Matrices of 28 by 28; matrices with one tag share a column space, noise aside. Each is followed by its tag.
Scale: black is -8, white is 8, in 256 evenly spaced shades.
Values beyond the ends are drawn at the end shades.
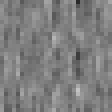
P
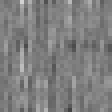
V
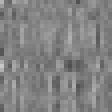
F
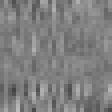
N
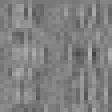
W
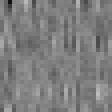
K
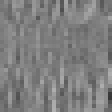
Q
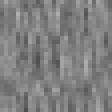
P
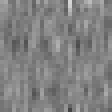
K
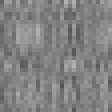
F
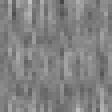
P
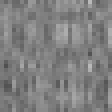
F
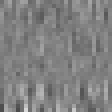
N
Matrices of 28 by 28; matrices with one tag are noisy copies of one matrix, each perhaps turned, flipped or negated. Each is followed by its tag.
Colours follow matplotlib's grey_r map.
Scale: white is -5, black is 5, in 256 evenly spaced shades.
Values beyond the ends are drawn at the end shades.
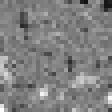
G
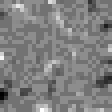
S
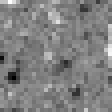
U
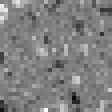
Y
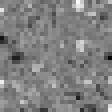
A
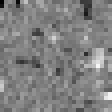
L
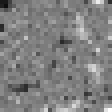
G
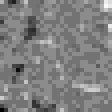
G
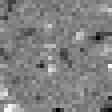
Y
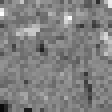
G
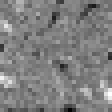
S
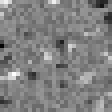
Y
